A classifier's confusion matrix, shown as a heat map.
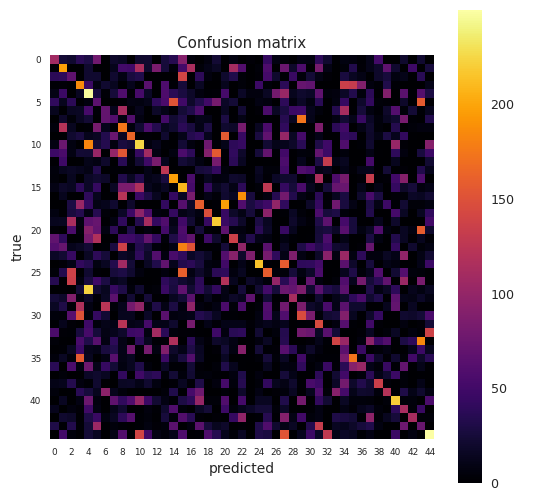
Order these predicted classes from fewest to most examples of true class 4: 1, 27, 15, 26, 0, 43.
0, 15, 1, 43, 26, 27
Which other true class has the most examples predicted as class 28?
23
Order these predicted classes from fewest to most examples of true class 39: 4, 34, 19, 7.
19, 7, 4, 34
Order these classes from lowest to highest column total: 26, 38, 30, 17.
26, 38, 30, 17
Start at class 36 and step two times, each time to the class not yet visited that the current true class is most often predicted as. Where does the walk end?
3
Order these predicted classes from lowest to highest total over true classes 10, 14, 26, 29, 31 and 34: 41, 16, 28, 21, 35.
35, 21, 28, 41, 16
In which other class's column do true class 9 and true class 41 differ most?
20
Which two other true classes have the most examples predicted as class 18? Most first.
11, 10
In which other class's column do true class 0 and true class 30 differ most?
29
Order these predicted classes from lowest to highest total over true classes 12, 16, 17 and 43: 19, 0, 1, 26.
0, 1, 19, 26
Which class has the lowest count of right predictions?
37
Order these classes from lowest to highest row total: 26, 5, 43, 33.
43, 5, 33, 26
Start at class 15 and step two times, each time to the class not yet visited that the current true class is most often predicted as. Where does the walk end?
2
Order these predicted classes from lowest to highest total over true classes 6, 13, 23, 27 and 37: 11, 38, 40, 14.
38, 11, 14, 40
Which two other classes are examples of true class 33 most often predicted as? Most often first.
43, 14
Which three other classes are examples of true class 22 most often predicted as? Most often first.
15, 16, 8
